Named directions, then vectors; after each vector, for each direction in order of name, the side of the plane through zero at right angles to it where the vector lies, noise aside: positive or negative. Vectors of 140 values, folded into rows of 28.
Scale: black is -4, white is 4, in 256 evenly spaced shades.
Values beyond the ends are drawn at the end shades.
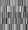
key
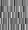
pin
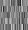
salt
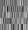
negative, positive, negative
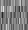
positive, negative, negative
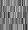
positive, positive, positive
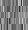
negative, negative, negative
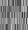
negative, negative, positive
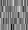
positive, positive, negative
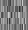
negative, negative, negative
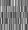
positive, negative, negative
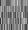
positive, negative, negative
